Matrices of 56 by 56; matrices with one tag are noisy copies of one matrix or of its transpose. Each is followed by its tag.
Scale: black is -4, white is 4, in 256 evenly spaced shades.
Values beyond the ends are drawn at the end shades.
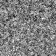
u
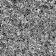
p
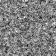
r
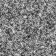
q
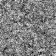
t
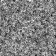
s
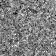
u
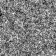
p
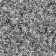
t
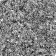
t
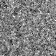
u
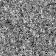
t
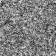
t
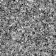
s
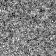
u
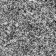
q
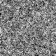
s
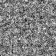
r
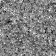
t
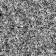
p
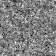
p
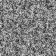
r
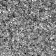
u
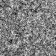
u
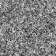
q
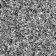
u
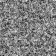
r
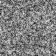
s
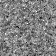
r
